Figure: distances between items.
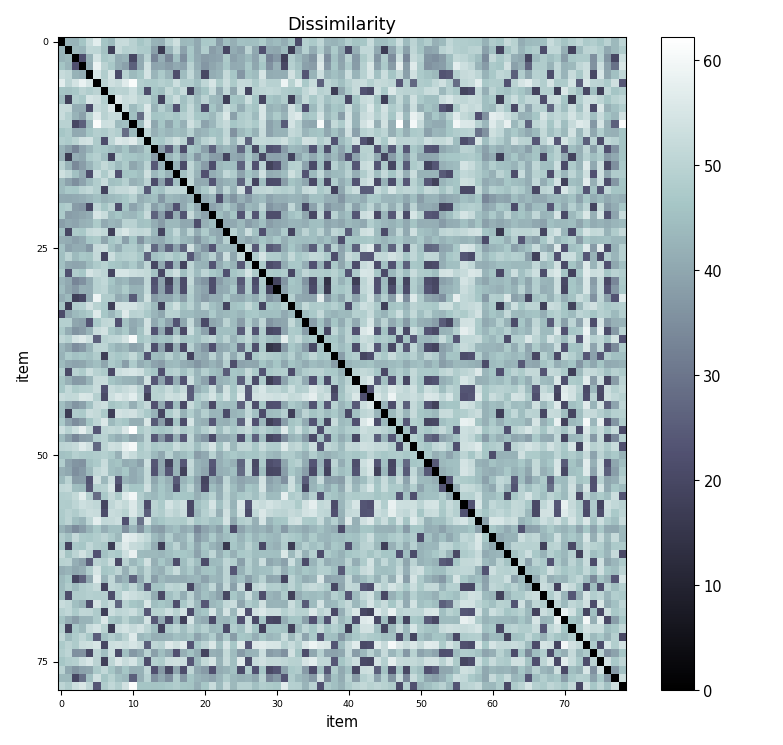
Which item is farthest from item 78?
10
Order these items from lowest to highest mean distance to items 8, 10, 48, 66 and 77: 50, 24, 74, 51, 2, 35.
2, 74, 35, 51, 24, 50
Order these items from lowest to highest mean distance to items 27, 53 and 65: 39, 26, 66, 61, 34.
34, 39, 26, 66, 61
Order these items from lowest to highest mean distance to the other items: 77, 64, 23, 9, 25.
25, 77, 23, 64, 9
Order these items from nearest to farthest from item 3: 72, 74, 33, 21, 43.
74, 21, 33, 72, 43
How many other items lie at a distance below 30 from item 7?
10
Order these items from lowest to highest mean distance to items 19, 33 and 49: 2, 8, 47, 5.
47, 5, 2, 8
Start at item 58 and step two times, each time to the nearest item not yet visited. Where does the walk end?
11
